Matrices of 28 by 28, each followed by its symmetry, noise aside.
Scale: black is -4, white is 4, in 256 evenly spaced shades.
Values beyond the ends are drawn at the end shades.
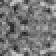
mirrored top to bottom.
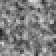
antisymmetric.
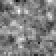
no symmetry.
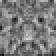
mirrored left to right.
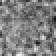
antisymmetric.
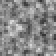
mirrored top to bottom.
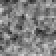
no symmetry.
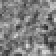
antisymmetric.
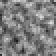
antisymmetric.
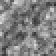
symmetric.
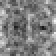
mirrored top to bottom.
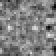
mirrored top to bottom.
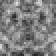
mirrored left to right.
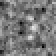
mirrored top to bottom.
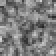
symmetric.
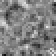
symmetric.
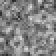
symmetric.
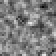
no symmetry.
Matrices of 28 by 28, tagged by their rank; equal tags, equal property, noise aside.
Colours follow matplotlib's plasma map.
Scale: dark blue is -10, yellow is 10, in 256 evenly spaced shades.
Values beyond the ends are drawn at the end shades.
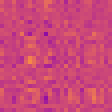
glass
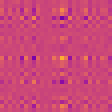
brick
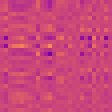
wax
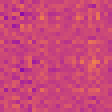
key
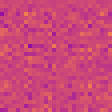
key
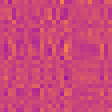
glass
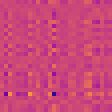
wax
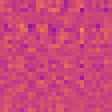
key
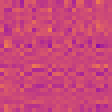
glass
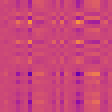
brick
